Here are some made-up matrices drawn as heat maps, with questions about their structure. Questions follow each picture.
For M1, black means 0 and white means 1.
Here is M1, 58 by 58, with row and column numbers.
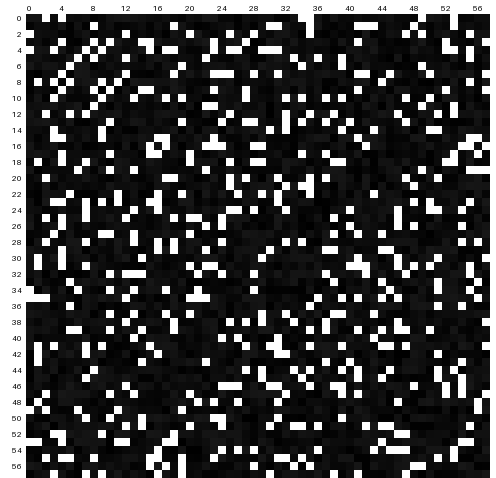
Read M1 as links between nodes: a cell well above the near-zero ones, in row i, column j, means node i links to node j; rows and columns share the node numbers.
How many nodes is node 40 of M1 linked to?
5
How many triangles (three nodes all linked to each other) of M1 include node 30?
4
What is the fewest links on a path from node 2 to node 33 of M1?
3
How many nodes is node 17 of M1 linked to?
9
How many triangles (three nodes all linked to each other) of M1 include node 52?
3
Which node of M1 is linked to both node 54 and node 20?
node 47
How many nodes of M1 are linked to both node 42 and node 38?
0
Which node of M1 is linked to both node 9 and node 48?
node 23
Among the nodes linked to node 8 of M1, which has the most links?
node 55
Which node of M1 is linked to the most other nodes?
node 4
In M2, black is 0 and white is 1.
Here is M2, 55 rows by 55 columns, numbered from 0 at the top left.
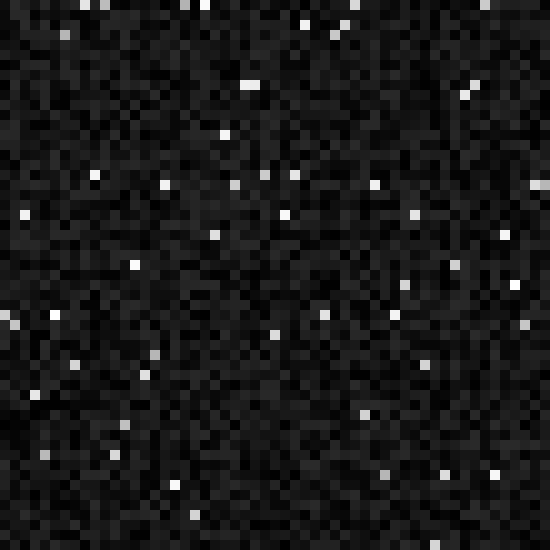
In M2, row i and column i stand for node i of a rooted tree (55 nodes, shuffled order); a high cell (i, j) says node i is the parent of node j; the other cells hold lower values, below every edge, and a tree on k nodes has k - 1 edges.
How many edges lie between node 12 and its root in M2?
8
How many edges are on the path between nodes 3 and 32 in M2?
3
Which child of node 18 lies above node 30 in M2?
23
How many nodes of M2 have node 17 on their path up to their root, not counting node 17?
9
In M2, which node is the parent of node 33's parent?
39
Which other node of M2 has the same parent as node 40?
51
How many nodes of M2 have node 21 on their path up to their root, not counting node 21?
12
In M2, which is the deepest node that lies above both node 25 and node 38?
8
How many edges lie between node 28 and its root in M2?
5
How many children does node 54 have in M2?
1
